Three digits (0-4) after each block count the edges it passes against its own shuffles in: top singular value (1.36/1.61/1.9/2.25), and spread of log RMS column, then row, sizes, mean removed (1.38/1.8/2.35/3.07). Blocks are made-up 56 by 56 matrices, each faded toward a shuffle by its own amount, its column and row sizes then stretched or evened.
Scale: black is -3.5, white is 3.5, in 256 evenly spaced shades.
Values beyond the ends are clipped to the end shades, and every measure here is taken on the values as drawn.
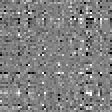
4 3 3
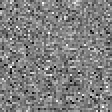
2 1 0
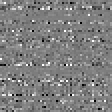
3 1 4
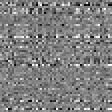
4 1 4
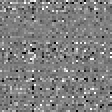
3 2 4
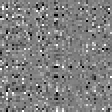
3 3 2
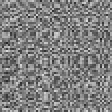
4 2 0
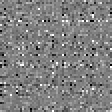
0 2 3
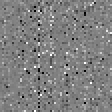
1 2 0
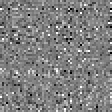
3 2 1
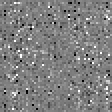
0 2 1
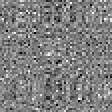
4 1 1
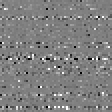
3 0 4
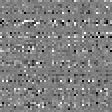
2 2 4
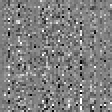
2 4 1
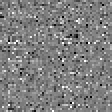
1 1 1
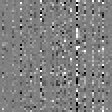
3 4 0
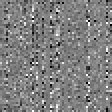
1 4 0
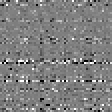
4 1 4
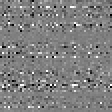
1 2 4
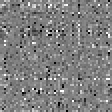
2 2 2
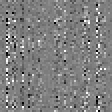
3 4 1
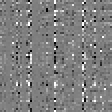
4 4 1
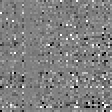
1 3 3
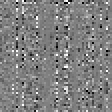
3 4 2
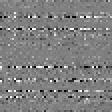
4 0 4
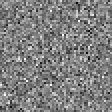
2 0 0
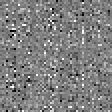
0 3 1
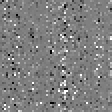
1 3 1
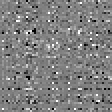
2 3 4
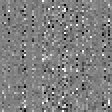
0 4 1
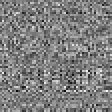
3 0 3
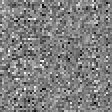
1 3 0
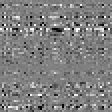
4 1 4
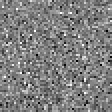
0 0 0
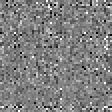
2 2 2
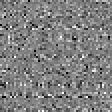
3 0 3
